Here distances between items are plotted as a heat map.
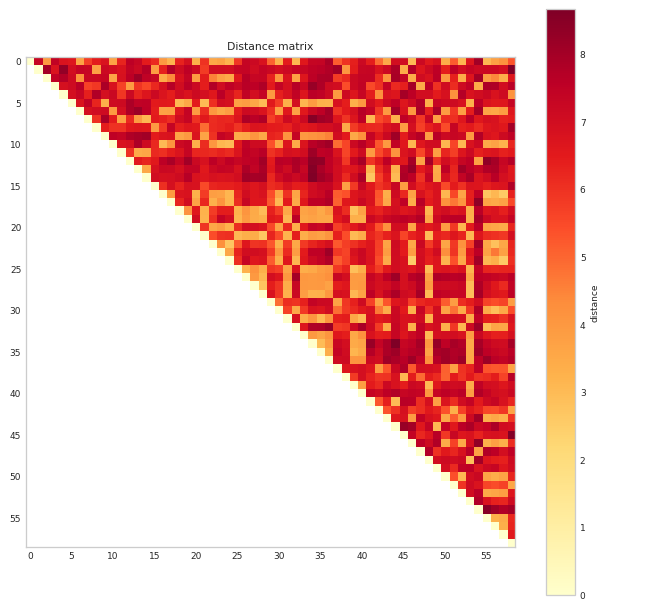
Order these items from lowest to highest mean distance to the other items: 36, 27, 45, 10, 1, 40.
10, 27, 40, 36, 45, 1
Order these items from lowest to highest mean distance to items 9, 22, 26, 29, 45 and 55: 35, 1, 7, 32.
32, 35, 1, 7
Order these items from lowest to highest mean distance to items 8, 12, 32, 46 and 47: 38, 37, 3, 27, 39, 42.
38, 3, 42, 37, 39, 27
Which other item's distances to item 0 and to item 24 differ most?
57
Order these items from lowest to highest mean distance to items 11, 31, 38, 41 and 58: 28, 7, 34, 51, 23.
7, 51, 23, 28, 34
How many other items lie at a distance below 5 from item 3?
3
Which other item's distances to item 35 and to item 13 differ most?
34
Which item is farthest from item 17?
54
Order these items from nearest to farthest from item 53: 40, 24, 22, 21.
21, 40, 22, 24
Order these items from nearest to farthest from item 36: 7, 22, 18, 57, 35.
35, 18, 22, 57, 7
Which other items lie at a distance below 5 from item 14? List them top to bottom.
7, 11, 13, 41, 44, 49
